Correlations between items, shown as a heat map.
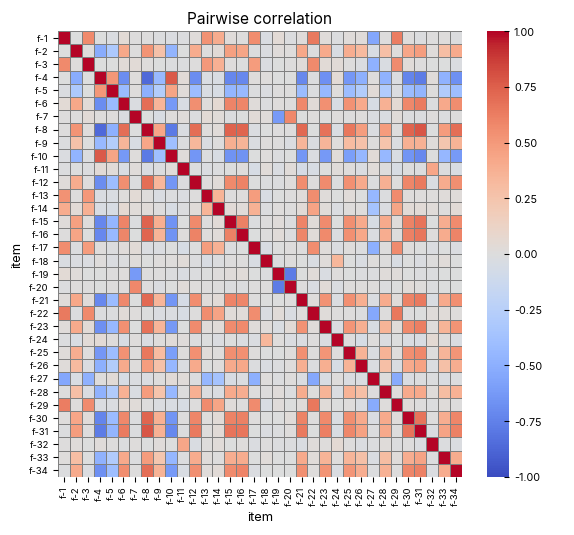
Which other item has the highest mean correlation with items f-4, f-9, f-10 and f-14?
f-5
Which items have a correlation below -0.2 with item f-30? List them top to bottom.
f-4, f-5, f-10
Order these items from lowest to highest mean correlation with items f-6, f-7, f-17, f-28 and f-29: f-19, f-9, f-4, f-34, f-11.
f-4, f-19, f-11, f-9, f-34
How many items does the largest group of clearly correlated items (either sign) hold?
19
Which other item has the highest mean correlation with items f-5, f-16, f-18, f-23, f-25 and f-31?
f-8
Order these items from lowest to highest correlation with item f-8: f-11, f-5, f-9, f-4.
f-4, f-5, f-11, f-9
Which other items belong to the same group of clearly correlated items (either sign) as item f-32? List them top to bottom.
f-11
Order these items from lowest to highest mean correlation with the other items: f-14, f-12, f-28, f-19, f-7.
f-19, f-7, f-14, f-28, f-12
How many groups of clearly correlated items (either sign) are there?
5
